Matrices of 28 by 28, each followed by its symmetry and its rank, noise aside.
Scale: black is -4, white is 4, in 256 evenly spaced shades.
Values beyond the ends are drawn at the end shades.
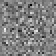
no symmetry, rank six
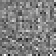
antisymmetric, rank six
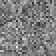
antisymmetric, rank six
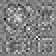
symmetric, rank five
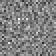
symmetric, rank seven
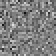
antisymmetric, rank six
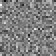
antisymmetric, rank six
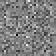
no symmetry, rank six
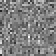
no symmetry, rank five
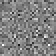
no symmetry, rank six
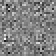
no symmetry, rank five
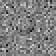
symmetric, rank six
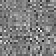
no symmetry, rank five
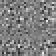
antisymmetric, rank six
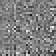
no symmetry, rank five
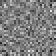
no symmetry, rank five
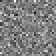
no symmetry, rank six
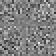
antisymmetric, rank six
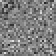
symmetric, rank six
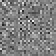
no symmetry, rank five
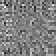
antisymmetric, rank six
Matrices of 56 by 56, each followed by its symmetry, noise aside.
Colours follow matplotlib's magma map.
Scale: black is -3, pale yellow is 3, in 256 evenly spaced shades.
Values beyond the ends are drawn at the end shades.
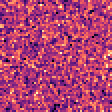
antisymmetric.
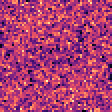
same after a half turn.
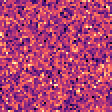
antisymmetric.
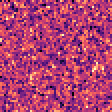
no symmetry.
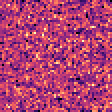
mirrored top to bottom.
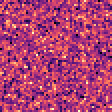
no symmetry.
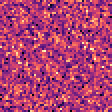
same after a half turn.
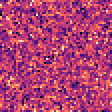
antisymmetric.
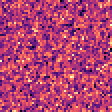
no symmetry.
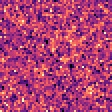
symmetric across the other diagonal.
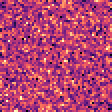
same after a half turn.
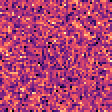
symmetric across the other diagonal.
